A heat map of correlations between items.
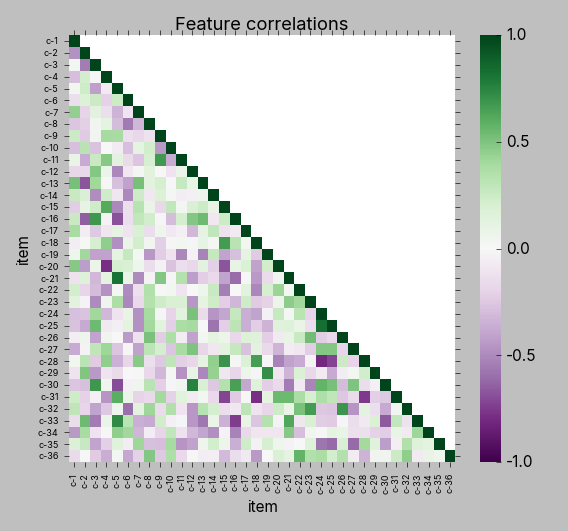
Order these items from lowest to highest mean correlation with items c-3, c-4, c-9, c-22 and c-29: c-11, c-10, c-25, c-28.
c-10, c-28, c-25, c-11
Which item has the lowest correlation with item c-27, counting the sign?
c-35
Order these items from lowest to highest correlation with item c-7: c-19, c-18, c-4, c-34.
c-34, c-4, c-19, c-18
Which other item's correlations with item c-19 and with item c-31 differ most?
c-29
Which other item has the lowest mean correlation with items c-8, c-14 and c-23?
c-6
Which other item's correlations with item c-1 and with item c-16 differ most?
c-30
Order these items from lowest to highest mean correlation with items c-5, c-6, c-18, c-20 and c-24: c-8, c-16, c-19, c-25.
c-8, c-16, c-19, c-25
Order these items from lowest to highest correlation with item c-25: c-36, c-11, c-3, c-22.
c-22, c-36, c-11, c-3
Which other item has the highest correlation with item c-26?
c-32
